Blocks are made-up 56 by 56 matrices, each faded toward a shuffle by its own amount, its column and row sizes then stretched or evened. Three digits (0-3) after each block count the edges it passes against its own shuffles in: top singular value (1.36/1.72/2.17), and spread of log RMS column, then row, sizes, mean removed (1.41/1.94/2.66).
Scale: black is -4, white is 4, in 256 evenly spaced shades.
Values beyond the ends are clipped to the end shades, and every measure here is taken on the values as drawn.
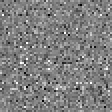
1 1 2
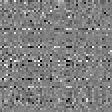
3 1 3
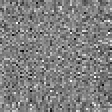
3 1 0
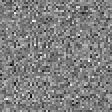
2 0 1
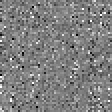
0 2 0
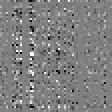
2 3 2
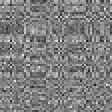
3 1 2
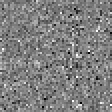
1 1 0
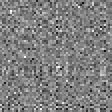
3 1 1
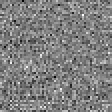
2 0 0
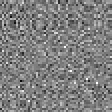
3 1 0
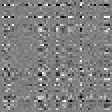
3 3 3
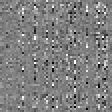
0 3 1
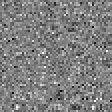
2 0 1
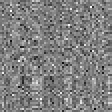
3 2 0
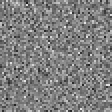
2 0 1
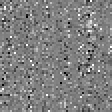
1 2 0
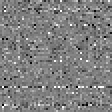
2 0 2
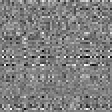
3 1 3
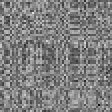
3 1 0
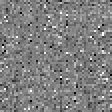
1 2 0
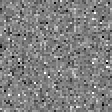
0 1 0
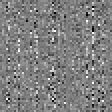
1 3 0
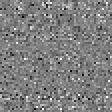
1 0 2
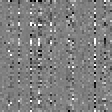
3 3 1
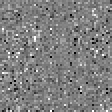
0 1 1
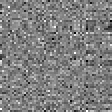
3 1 1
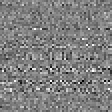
3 0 3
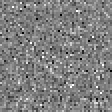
1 0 0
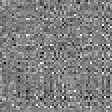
3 2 2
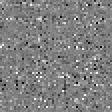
0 1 2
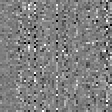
2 3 0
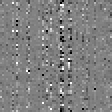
2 3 0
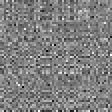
3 0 2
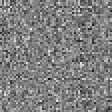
2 1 1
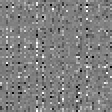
1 3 1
